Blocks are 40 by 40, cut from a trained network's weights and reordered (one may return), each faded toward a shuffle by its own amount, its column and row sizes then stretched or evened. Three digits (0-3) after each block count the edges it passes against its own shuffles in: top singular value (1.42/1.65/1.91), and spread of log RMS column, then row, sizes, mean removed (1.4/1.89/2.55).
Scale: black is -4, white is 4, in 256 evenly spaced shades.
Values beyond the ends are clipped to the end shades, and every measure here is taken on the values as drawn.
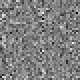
0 2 0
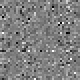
1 2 1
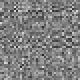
3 0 2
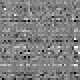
2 1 3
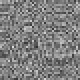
3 0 0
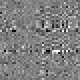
3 2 2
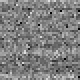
1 0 0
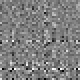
3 2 2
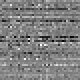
3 0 3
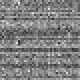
3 0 0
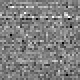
1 0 2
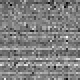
3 0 2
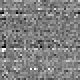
2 1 2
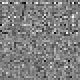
1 0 2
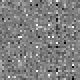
0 2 1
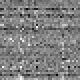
2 1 2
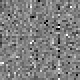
1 1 0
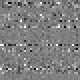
1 1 3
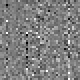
1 2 0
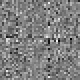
2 2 1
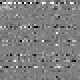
2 1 3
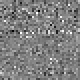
0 0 2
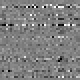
3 0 3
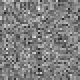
1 1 0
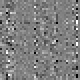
1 3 1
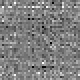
1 3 1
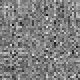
2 2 0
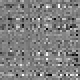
3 2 3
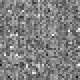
1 0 0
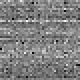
2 0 2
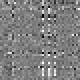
3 2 2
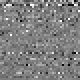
1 0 3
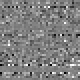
1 0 3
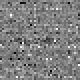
0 1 1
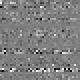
1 1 3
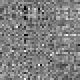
3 1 2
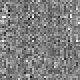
2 2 0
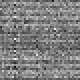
3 1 0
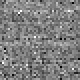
0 0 1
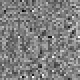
1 0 0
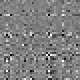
3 2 3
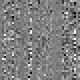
1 3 0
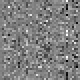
1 3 0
